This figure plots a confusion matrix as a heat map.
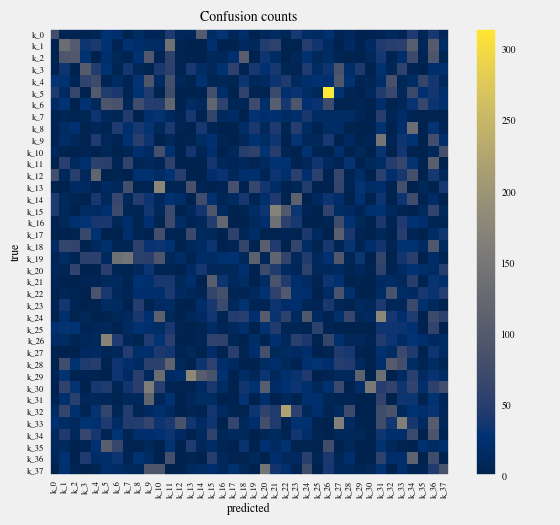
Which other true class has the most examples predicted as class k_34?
k_8
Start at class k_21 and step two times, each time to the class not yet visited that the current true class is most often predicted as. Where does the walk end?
k_22
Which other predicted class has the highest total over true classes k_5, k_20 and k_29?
k_26
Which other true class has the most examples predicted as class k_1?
k_2
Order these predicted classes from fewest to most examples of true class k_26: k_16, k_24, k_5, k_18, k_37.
k_18, k_37, k_24, k_16, k_5
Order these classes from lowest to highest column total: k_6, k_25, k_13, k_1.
k_25, k_13, k_6, k_1
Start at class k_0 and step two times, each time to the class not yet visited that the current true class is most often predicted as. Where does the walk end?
k_23
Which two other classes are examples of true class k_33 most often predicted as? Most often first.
k_27, k_36
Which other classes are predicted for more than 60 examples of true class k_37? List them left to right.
k_9, k_10, k_20, k_24
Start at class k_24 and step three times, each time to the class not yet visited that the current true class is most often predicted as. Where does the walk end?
k_36
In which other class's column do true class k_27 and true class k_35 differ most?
k_5
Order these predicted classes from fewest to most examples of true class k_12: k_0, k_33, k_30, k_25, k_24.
k_30, k_24, k_33, k_25, k_0
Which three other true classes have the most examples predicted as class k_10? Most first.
k_13, k_29, k_24
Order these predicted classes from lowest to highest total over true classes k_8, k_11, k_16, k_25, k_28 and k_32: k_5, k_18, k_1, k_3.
k_18, k_3, k_5, k_1
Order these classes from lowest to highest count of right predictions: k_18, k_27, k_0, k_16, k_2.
k_27, k_18, k_0, k_2, k_16
